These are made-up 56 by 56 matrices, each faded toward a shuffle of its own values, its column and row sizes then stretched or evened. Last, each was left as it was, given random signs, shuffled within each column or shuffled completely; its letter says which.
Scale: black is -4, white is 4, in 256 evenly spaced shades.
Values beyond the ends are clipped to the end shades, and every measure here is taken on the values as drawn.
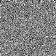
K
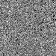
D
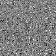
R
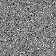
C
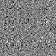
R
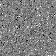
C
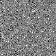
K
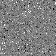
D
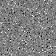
C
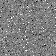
C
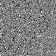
D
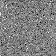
C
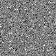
K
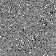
C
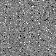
D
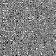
R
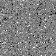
K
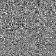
R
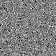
C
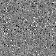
K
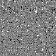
R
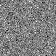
C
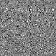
R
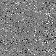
K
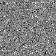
K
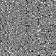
R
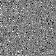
D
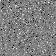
C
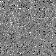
K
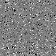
K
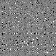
R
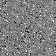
D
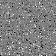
K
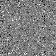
K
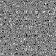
R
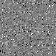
K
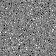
C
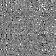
R
